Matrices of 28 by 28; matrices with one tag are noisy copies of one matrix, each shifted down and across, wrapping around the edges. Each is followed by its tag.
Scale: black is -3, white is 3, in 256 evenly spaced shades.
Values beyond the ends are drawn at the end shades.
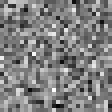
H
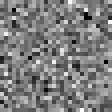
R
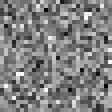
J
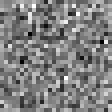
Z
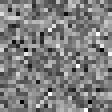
R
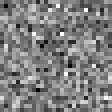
H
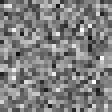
R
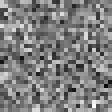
J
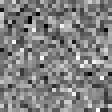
J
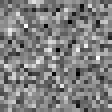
J
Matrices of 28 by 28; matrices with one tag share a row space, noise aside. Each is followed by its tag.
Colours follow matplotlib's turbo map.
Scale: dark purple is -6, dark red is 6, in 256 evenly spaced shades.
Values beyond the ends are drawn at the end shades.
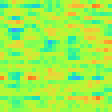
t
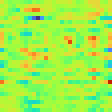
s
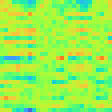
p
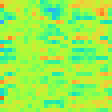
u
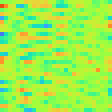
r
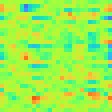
s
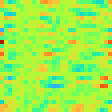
u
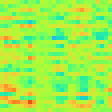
p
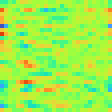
r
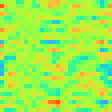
u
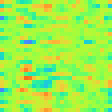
r
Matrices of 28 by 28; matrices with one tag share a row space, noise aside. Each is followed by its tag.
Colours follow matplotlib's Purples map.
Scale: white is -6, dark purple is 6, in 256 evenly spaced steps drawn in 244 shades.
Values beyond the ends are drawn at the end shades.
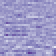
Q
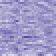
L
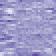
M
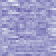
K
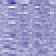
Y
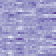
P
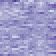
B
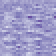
Q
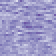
L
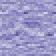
L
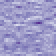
Q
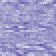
L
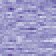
P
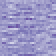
K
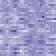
B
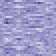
Q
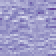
B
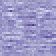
P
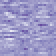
Y
